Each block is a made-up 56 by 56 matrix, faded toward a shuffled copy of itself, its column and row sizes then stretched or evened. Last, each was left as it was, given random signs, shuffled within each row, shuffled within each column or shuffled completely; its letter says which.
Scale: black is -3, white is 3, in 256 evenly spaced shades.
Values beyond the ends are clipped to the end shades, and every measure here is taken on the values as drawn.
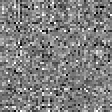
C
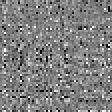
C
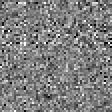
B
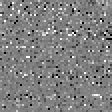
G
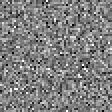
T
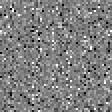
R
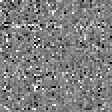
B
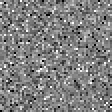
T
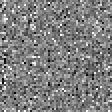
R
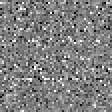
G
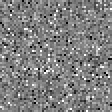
T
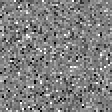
T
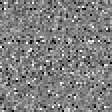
G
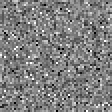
T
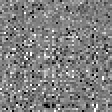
C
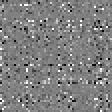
C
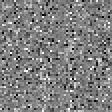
B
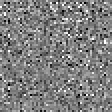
B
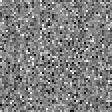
R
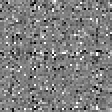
B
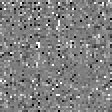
B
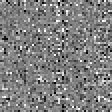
B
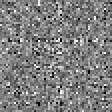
B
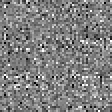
C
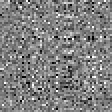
C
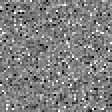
T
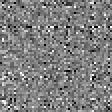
B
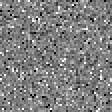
T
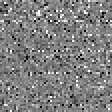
G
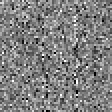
R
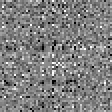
C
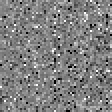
R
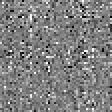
B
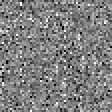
R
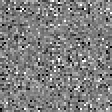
B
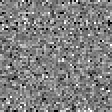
G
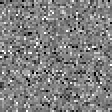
G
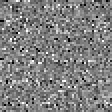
G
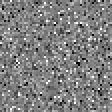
T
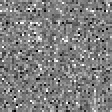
G
